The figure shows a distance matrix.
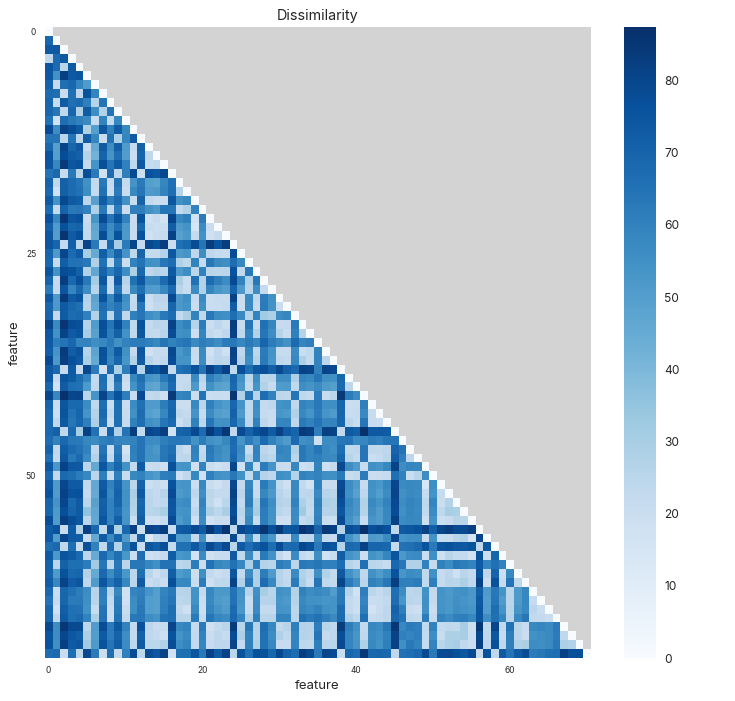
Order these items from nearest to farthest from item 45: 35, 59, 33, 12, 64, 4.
12, 4, 35, 64, 59, 33
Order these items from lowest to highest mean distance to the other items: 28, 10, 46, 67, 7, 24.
10, 67, 28, 46, 7, 24
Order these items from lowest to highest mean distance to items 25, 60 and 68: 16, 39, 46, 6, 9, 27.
27, 6, 39, 46, 9, 16
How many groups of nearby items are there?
5
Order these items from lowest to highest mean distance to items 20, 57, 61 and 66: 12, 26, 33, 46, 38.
26, 33, 46, 12, 38
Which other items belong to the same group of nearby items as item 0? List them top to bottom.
3
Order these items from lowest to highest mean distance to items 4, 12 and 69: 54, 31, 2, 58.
58, 2, 31, 54
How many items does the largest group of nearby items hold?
31
